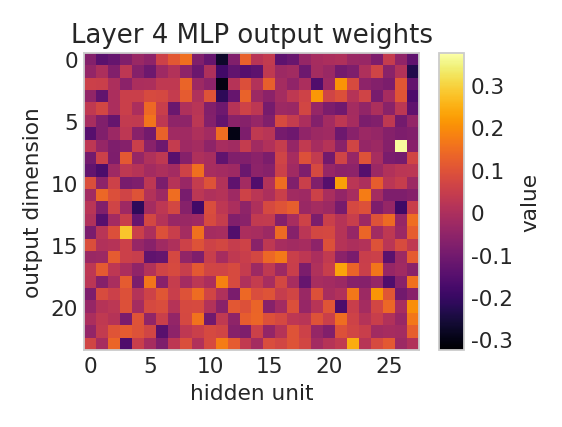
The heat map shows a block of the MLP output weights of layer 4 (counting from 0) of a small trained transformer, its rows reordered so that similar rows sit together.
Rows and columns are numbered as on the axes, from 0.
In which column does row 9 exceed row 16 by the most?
9
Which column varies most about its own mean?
11
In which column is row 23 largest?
22
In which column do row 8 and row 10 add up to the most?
21
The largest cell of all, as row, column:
7, 26
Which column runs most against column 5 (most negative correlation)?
15
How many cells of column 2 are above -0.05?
19
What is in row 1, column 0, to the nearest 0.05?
-0.05
